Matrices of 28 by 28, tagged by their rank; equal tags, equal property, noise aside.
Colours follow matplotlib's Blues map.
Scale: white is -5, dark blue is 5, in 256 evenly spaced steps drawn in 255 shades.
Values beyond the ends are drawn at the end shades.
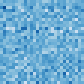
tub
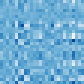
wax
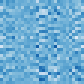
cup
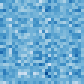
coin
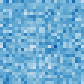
tub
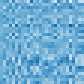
cup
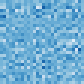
coin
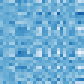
wax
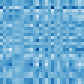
wax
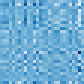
wax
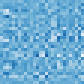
coin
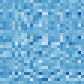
coin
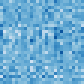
coin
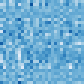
coin
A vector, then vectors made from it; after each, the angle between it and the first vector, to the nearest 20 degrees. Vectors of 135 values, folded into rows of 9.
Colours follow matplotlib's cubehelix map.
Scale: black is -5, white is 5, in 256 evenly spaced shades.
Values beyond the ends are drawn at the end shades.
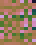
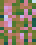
140 degrees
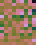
20 degrees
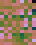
20 degrees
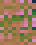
20 degrees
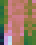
100 degrees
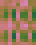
80 degrees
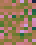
20 degrees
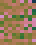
20 degrees
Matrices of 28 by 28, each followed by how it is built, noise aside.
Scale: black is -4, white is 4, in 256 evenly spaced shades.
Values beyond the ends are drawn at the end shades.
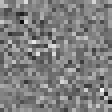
block diagonal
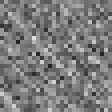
Toeplitz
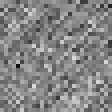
Hankel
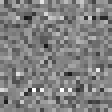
uneven rows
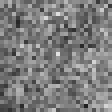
smooth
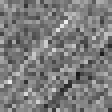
Hankel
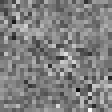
block diagonal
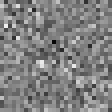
block diagonal
